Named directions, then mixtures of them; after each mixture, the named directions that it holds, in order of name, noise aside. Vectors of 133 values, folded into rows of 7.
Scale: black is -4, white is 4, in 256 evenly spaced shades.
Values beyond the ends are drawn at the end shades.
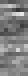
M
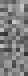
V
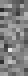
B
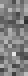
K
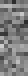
K, M, V.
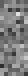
K, M.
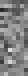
B.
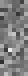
B, K.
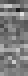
B, M.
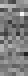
K, M, V.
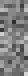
B, K, V.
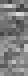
M.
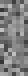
B, K, V.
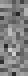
B, K.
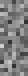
B, K, V.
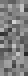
V.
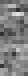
K, M.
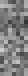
K, M.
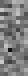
B.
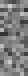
B, M, V.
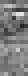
M.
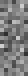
V.
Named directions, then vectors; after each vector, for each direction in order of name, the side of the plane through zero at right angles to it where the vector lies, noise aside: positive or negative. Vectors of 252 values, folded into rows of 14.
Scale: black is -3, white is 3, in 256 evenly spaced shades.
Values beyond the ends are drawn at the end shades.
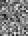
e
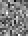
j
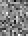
negative, positive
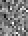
positive, positive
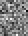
negative, negative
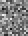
negative, negative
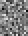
negative, negative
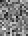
positive, negative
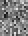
positive, negative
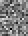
negative, negative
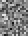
negative, negative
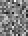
negative, negative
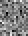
positive, negative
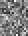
negative, negative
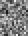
negative, negative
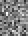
positive, positive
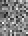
positive, negative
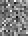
positive, negative
